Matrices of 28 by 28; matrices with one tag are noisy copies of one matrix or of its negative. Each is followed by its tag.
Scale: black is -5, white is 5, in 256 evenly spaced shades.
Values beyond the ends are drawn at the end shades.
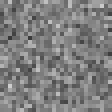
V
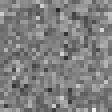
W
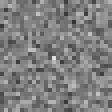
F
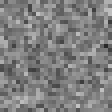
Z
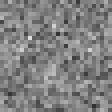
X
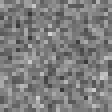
X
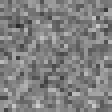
X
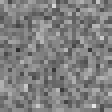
X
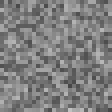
F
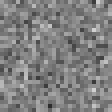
X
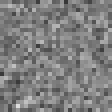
F
